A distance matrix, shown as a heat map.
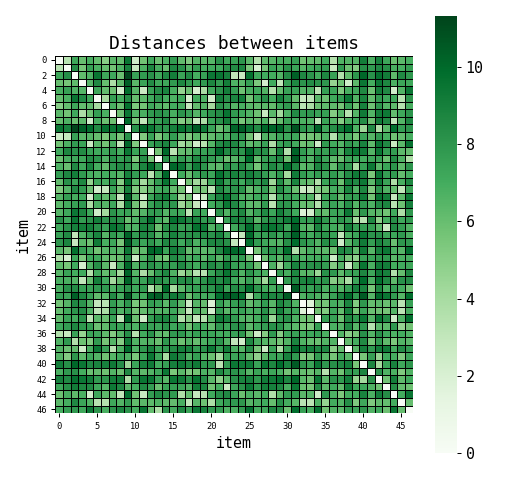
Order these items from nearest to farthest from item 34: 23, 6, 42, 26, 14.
6, 26, 23, 14, 42
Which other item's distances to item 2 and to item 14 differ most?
24
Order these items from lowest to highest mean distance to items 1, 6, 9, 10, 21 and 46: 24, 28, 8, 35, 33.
33, 35, 8, 28, 24
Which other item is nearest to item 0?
10
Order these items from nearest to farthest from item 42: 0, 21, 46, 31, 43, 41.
21, 43, 46, 41, 0, 31
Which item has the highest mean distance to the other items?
9
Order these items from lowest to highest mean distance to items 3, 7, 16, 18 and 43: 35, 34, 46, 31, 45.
34, 45, 35, 46, 31
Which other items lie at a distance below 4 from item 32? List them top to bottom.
5, 6, 17, 20, 33, 45
